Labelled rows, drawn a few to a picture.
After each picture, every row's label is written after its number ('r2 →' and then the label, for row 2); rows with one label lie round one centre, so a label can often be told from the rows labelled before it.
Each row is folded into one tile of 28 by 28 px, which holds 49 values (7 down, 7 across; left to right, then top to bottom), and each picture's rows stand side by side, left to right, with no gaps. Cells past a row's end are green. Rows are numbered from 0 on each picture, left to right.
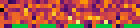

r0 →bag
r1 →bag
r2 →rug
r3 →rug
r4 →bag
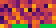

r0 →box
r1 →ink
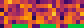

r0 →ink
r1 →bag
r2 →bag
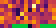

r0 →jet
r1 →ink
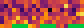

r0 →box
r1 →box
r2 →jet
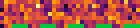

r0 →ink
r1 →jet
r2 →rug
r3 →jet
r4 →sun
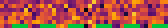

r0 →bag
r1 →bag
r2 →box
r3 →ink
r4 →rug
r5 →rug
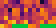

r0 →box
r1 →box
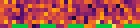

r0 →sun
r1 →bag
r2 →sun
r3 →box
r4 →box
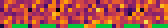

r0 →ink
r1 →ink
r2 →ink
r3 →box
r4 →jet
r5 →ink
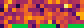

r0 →ink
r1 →rug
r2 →jet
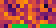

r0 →rug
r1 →sun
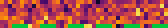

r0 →rug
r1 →box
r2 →rug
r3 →box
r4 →bag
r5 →bag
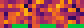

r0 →bag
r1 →ink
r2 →sun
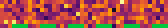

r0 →sun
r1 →sun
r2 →jet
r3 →bag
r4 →ink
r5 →sun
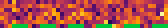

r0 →sun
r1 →bag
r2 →bag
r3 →rug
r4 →box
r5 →jet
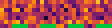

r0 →sun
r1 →sun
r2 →box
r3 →sun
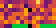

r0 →bag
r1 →ink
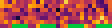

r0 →sun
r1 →sun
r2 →ink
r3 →box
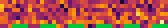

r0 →sun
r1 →sun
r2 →box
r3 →bag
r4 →bag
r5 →rug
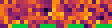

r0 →sun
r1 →jet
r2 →rug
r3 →sun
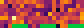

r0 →rug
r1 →jet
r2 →ink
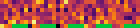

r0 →box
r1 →ink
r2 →ink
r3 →box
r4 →sun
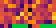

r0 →jet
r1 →ink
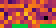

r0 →bag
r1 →sun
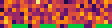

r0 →ink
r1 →ink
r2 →bag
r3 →rug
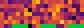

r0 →bag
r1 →ink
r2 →sun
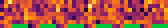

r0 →ink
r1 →rug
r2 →sun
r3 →ink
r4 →sun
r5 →ink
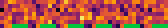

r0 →ink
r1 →rug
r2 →ink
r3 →rug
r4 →rug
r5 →ink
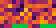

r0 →jet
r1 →bag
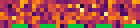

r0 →rug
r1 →ink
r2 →bag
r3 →jet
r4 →rug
